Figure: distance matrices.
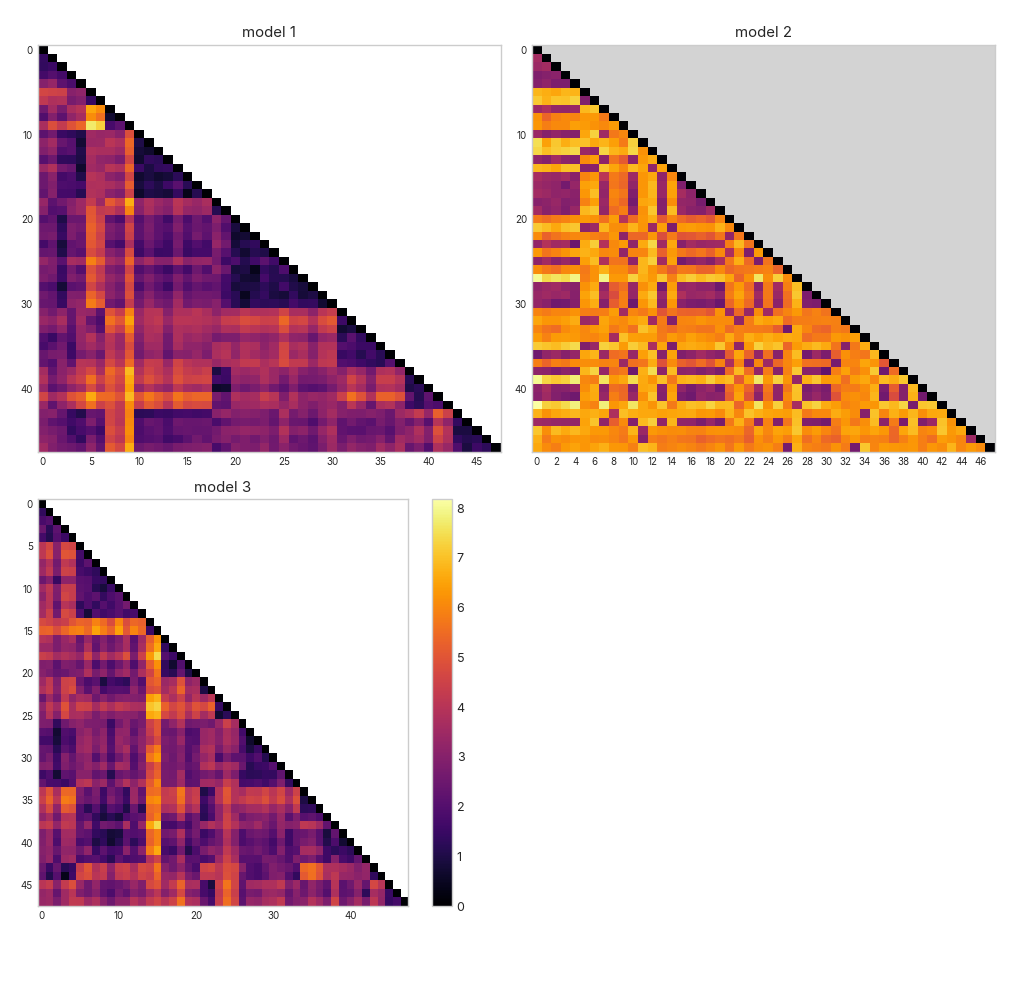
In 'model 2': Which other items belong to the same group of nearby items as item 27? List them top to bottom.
39, 42
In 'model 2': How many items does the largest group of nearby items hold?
23
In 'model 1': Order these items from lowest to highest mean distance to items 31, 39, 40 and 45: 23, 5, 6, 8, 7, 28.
28, 6, 23, 5, 8, 7
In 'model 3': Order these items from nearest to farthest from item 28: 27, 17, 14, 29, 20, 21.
27, 29, 20, 17, 21, 14
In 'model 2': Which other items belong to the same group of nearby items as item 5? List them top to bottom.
6, 12, 14, 21, 32, 35
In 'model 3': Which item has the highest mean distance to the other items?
15
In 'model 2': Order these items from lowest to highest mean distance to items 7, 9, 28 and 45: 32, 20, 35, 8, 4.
4, 20, 8, 32, 35
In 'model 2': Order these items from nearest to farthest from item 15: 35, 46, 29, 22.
29, 22, 46, 35
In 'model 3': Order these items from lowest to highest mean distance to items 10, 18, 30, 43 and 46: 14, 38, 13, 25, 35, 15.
38, 13, 25, 35, 14, 15
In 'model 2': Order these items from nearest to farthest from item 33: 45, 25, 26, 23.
26, 25, 23, 45
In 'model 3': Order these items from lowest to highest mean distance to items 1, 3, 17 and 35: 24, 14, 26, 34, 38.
26, 38, 34, 24, 14
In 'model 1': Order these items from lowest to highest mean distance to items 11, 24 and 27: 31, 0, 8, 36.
0, 8, 36, 31
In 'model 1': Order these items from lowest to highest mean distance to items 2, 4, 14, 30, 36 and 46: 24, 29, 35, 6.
24, 29, 35, 6
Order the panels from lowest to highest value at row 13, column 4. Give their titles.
model 1, model 2, model 3
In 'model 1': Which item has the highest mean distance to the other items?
9
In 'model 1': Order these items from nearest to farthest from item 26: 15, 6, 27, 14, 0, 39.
27, 15, 14, 0, 39, 6
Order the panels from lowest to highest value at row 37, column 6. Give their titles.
model 3, model 1, model 2
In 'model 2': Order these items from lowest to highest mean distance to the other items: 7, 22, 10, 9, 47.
10, 7, 22, 9, 47
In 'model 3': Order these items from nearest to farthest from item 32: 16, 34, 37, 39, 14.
39, 37, 16, 34, 14
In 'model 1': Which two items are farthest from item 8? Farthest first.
5, 6
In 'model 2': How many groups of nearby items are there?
7
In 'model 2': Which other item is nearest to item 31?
37
